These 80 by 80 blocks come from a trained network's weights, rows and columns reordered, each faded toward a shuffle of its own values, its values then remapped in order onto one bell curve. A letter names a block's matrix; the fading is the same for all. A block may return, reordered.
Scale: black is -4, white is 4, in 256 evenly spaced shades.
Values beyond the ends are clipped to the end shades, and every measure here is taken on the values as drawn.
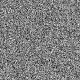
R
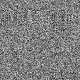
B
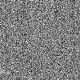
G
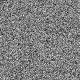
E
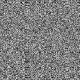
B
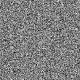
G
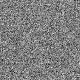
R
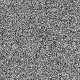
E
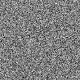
R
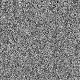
G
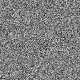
E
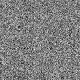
G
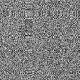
B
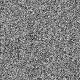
G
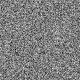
E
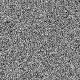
E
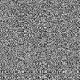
B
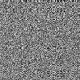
B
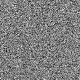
R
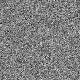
E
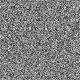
B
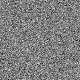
R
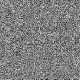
B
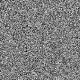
R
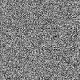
B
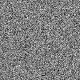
R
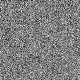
G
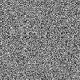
B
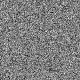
E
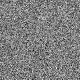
R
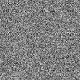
B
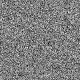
R
